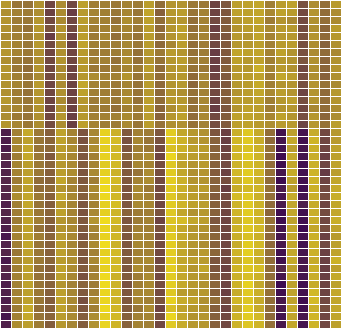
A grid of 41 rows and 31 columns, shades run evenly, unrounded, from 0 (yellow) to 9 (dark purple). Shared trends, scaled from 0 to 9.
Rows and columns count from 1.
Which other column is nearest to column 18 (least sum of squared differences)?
3
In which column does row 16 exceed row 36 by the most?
10
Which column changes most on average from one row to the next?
26
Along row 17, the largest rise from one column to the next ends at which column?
28
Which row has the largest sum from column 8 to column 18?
14
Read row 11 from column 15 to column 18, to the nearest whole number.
5 3 3 5
